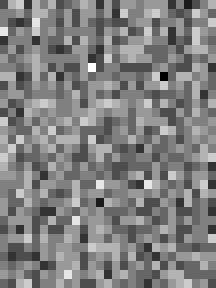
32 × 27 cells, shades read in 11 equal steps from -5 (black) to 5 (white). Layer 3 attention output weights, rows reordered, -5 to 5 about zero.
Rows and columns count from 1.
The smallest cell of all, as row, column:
9, 21
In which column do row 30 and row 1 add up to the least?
24
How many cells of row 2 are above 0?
13
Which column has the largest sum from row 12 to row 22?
1
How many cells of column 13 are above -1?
19
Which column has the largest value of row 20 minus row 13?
22
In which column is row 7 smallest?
12
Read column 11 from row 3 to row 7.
1 0 2 1 1
